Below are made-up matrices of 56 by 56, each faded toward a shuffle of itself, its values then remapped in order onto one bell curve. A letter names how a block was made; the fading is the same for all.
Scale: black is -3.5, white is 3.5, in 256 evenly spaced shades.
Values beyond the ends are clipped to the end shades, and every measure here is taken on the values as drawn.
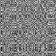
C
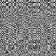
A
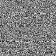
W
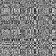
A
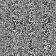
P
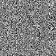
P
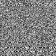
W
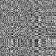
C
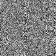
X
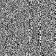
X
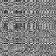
A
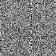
P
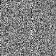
X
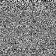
W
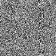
X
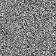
X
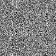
P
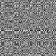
A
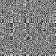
C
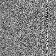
X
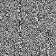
X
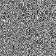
P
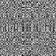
C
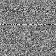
W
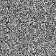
P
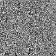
P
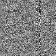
P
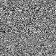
W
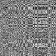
A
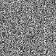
P
